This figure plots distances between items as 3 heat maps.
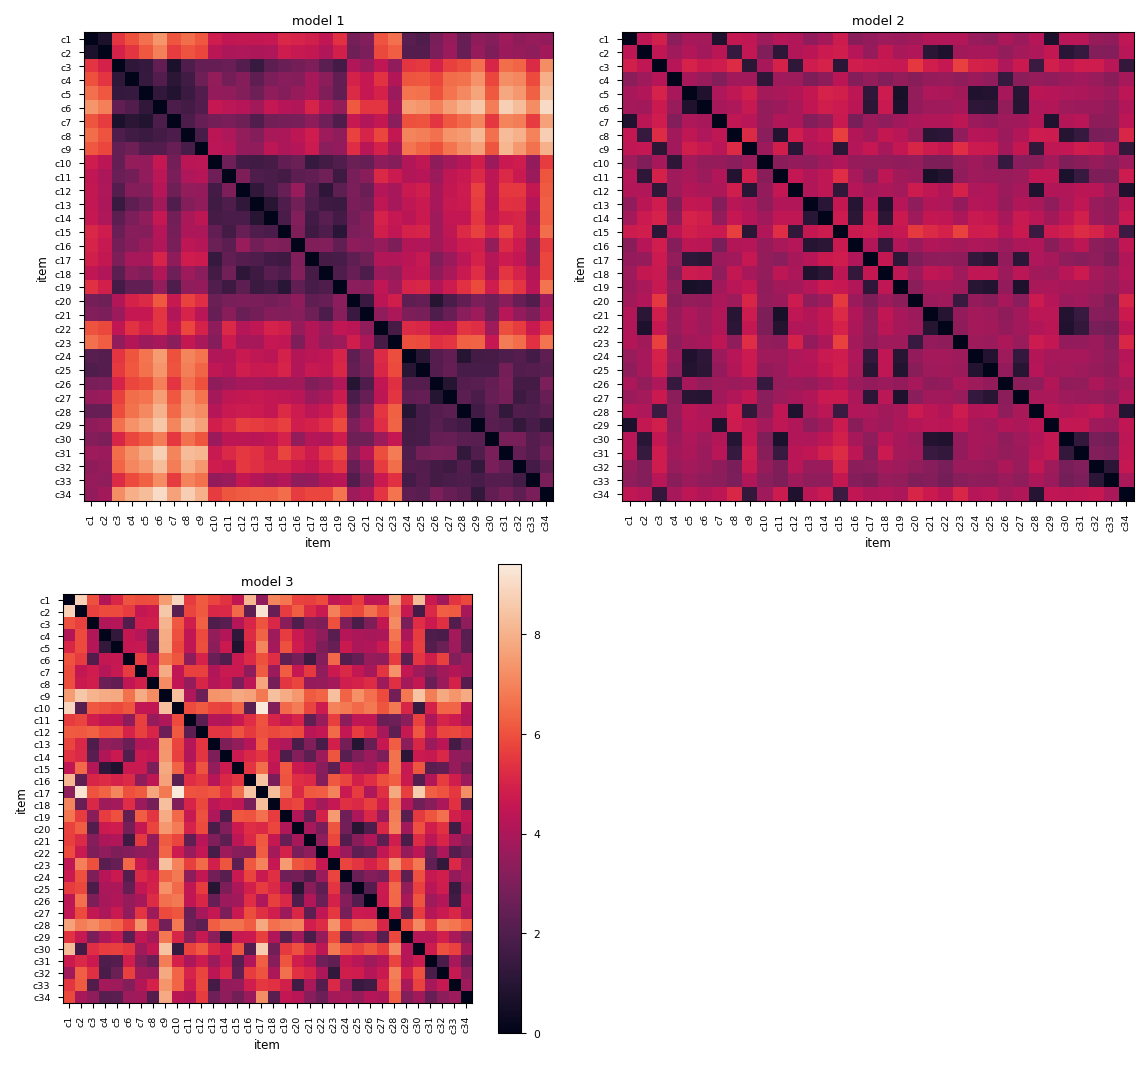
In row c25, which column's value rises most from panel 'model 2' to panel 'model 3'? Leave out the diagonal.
c17
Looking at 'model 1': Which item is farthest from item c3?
c34
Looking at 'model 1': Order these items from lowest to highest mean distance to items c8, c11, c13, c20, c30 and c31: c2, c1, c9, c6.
c2, c1, c9, c6
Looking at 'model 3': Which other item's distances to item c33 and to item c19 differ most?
c26
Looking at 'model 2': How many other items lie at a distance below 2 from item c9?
5
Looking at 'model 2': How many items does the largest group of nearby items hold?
7
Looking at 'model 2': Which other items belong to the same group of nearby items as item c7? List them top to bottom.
c1, c29
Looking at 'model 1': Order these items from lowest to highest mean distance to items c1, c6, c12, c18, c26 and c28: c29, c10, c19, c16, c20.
c20, c10, c19, c16, c29
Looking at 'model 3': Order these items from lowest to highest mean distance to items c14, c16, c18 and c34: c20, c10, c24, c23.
c10, c24, c20, c23
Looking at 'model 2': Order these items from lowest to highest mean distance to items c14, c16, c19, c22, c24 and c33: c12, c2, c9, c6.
c6, c2, c12, c9
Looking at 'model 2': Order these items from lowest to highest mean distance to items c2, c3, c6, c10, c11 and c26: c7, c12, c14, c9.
c12, c9, c7, c14
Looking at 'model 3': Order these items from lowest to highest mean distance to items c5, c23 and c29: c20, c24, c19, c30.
c24, c20, c19, c30
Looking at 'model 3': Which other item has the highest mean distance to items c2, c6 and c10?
c17
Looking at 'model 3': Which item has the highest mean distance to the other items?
c9
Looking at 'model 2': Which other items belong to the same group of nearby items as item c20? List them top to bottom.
c23
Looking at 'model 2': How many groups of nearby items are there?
8
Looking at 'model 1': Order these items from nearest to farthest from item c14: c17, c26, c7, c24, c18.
c17, c18, c7, c26, c24
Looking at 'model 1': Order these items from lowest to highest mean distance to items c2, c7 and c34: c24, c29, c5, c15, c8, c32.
c24, c29, c32, c15, c5, c8
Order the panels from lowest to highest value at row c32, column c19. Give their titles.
model 2, model 1, model 3
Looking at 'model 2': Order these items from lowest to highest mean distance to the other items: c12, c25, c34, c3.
c25, c12, c34, c3
